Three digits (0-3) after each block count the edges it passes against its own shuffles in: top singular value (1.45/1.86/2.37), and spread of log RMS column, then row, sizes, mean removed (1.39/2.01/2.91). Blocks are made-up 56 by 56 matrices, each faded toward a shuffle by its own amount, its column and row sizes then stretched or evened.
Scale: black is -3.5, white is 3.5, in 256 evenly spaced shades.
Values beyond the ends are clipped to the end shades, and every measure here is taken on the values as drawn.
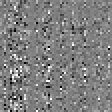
0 3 1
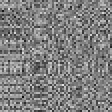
3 0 1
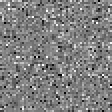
1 0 1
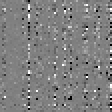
2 3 1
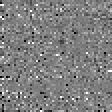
1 1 2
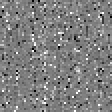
0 2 0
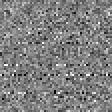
1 0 2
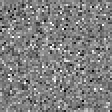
0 0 1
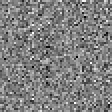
0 1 0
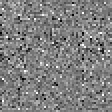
0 1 1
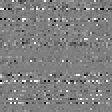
1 0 3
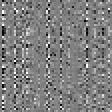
3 3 0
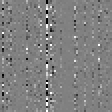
2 3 0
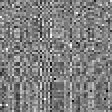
3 2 0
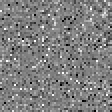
1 0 1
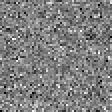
0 0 1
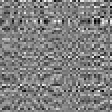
3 2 3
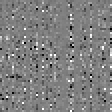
0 3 1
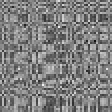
3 2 0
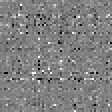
1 1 2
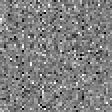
1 1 0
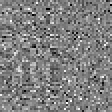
2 0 1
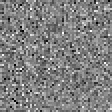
0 1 0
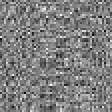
3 1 1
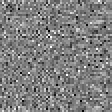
2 0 0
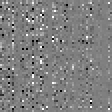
0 3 1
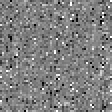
0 2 0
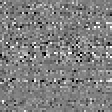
1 0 3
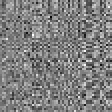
3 2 1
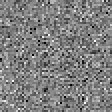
2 0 0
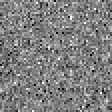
1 0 0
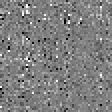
0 2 1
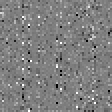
0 2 0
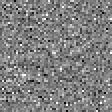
1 0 1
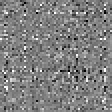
1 2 2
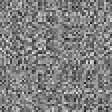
2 1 1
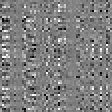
3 3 2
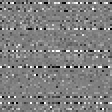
3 0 3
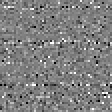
1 0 2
